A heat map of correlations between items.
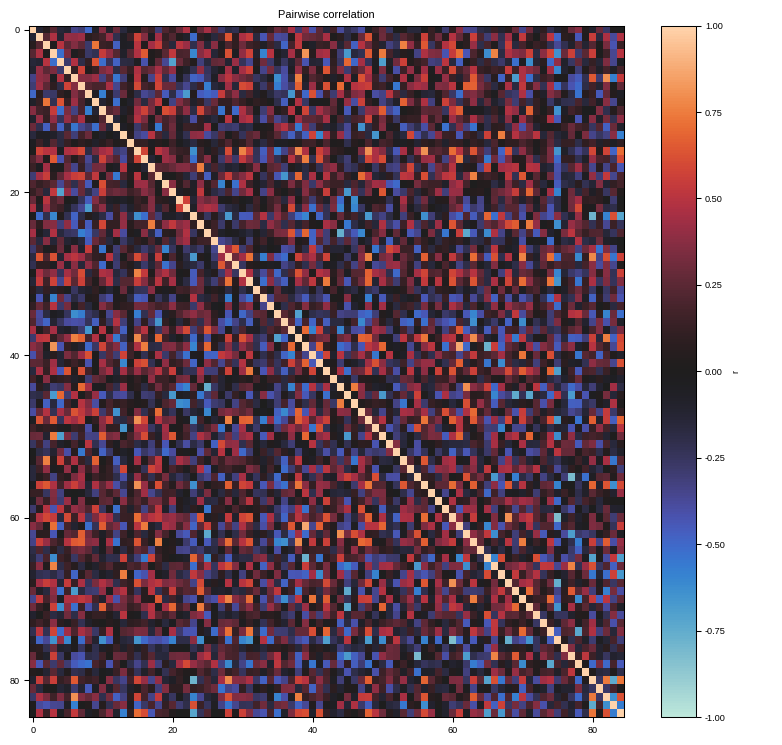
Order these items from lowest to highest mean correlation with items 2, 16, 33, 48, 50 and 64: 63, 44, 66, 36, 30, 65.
65, 36, 44, 66, 63, 30
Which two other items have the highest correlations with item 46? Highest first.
44, 62
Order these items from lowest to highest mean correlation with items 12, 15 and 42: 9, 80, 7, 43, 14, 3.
9, 43, 14, 80, 7, 3
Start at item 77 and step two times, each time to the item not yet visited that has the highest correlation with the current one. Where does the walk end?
3
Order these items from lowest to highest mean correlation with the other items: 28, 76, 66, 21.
76, 21, 66, 28
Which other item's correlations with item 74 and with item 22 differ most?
78
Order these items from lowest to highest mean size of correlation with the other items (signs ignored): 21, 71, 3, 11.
21, 11, 71, 3
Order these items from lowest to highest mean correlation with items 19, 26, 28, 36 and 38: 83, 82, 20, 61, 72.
83, 72, 20, 82, 61
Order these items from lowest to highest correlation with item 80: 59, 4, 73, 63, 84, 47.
59, 4, 47, 73, 63, 84
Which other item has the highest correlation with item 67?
13
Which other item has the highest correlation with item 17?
24
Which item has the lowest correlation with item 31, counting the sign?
75
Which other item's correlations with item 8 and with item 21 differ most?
22
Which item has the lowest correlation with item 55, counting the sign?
77
